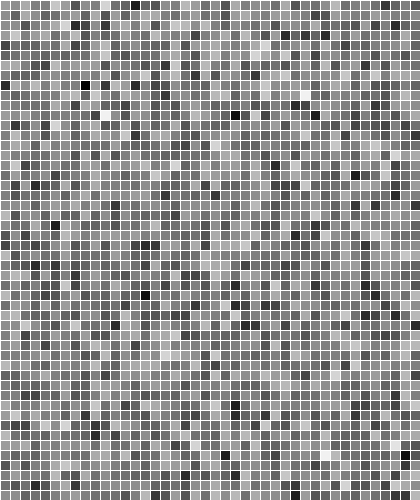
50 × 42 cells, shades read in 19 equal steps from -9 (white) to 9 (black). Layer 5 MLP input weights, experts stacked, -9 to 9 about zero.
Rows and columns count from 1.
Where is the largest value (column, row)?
9, 9
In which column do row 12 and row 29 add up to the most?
24
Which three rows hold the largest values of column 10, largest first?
44, 43, 12
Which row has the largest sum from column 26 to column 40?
4
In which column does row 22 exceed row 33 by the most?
8
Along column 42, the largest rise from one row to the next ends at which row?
33
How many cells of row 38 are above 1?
10
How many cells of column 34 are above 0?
17
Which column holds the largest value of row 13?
2
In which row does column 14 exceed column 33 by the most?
46
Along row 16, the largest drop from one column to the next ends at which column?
40
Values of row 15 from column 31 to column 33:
2 -1 -1
